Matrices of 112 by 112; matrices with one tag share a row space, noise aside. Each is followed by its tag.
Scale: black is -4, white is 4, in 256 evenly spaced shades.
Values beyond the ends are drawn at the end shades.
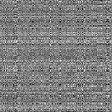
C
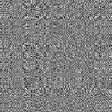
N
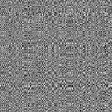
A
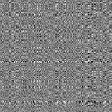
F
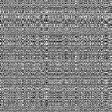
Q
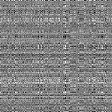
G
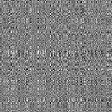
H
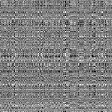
G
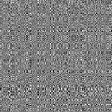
H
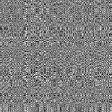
N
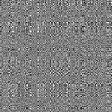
H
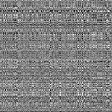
C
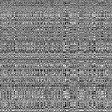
G
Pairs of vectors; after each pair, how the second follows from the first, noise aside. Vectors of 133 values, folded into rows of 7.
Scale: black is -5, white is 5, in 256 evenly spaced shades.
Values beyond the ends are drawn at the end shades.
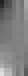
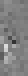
wrapped around, negated, partly zeroed.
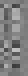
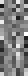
wrapped around, negated, scaled up.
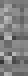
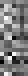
scaled up.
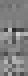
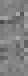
wrapped around, negated, shrunk.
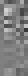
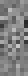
wrapped around, negated.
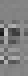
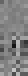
wrapped around.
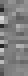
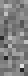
shuffled.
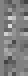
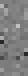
wrapped around, negated, partly zeroed.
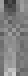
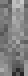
reversed.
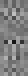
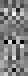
scaled up.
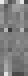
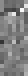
wrapped around.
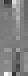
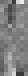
reversed.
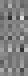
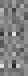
wrapped around.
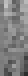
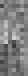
wrapped around, negated.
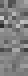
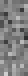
shuffled.
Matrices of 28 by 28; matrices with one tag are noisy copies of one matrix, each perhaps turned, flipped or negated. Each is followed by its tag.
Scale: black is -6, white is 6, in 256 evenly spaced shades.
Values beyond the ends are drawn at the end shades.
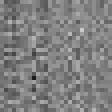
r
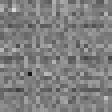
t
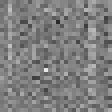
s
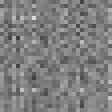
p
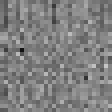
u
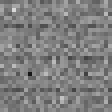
t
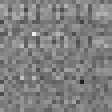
r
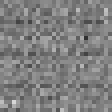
t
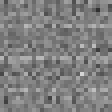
t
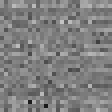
u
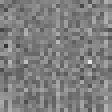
u
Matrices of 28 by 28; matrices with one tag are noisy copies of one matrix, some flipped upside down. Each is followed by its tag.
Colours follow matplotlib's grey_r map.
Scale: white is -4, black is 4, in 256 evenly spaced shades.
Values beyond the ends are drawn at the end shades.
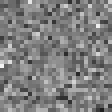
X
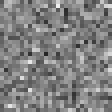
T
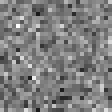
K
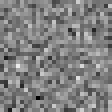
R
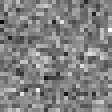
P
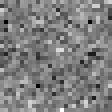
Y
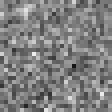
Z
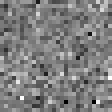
K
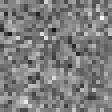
Z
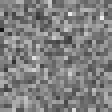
Z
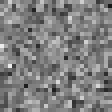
X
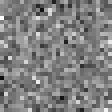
K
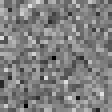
Z
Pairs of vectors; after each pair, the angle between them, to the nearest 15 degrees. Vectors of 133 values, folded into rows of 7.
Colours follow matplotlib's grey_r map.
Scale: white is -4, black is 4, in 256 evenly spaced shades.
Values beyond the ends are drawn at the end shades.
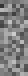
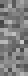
45 degrees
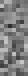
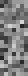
150 degrees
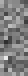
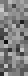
90 degrees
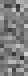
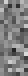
60 degrees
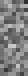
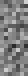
150 degrees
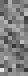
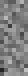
105 degrees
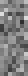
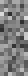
30 degrees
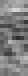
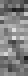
150 degrees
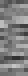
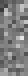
75 degrees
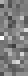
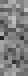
120 degrees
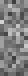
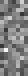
75 degrees
